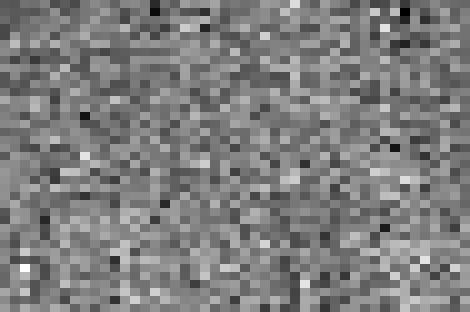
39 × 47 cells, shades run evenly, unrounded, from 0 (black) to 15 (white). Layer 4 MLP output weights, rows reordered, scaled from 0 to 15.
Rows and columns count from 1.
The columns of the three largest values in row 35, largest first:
40, 21, 3
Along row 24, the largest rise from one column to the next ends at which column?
35
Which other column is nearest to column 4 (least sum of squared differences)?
32
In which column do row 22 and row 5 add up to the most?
27
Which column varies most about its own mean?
41
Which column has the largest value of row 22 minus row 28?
16
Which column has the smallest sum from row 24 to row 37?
5
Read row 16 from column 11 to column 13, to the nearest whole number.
7 7 5
